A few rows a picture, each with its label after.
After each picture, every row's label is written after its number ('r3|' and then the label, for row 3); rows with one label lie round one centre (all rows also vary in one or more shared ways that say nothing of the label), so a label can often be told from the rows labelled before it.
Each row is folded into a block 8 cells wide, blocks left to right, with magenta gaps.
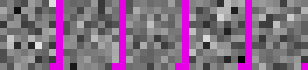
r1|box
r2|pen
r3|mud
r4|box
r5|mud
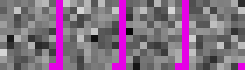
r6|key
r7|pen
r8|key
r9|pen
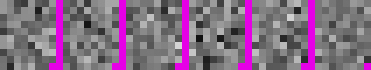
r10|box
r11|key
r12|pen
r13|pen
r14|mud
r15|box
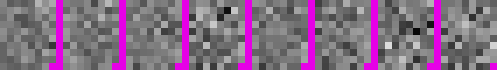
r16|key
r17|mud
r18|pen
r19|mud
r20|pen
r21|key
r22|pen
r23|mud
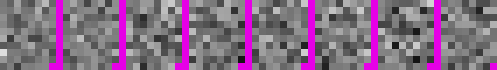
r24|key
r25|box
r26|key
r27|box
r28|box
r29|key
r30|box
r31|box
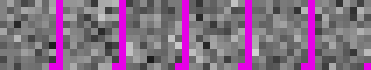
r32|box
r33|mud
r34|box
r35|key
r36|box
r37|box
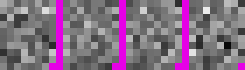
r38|pen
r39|box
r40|key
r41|key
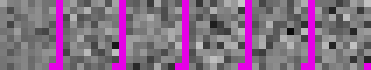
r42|pen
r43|box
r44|box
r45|key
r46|pen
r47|box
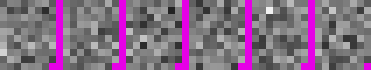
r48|box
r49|pen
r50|box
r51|pen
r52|key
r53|box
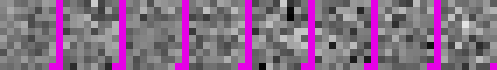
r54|mud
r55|box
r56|key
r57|key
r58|box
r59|box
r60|box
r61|mud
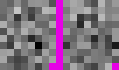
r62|key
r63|mud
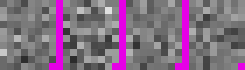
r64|box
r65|key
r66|key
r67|pen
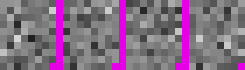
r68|box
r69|key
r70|mud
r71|box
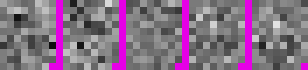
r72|key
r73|key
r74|mud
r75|mud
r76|mud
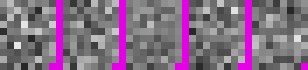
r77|mud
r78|key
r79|mud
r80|key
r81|box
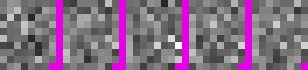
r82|mud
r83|mud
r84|pen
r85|mud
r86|mud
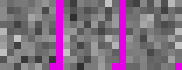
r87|box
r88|key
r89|mud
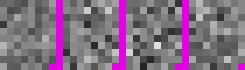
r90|box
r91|key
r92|pen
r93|mud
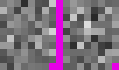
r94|box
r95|mud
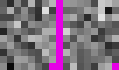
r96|key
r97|mud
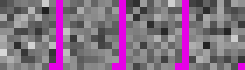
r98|mud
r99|pen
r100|key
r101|box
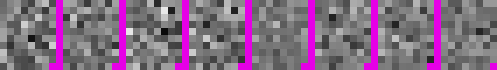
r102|mud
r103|box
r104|pen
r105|box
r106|mud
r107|key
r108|box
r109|pen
